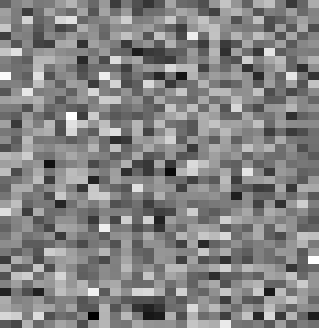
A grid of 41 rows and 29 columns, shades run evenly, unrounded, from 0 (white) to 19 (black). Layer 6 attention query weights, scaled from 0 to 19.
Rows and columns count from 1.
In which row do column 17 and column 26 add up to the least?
37
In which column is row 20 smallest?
3
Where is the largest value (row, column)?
40, 9
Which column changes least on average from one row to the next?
28
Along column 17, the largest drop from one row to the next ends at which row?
34
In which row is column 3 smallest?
12
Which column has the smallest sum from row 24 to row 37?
6
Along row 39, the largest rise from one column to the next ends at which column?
11
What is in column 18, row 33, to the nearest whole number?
7
